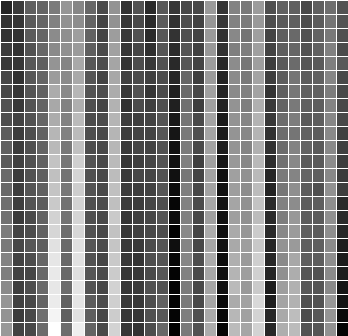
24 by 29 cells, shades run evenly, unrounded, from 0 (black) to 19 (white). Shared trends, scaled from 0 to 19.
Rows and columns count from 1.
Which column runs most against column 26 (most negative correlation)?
8
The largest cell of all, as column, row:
5, 24
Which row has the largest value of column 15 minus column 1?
1
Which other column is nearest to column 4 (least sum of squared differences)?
27
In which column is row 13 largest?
7
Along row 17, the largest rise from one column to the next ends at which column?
20
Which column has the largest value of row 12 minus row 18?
29
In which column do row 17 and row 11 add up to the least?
15
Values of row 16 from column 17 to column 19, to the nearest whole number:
5 12 1
